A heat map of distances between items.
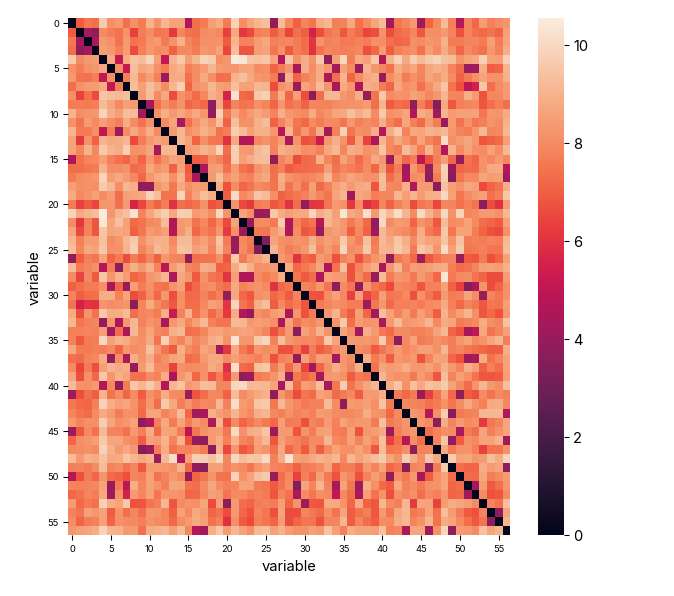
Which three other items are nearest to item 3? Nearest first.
1, 2, 31
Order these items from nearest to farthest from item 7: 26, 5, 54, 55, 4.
5, 26, 54, 55, 4
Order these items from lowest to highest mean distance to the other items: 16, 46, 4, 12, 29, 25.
29, 16, 46, 12, 25, 4
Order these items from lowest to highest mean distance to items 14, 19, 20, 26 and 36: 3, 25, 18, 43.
3, 18, 43, 25
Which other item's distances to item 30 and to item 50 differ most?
53
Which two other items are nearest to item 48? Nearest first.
11, 14
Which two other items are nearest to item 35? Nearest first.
42, 1
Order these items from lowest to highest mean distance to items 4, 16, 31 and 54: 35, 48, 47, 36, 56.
36, 56, 47, 35, 48
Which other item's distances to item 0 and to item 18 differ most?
10
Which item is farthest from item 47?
4
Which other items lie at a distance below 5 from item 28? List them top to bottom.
13, 22, 23, 32, 39
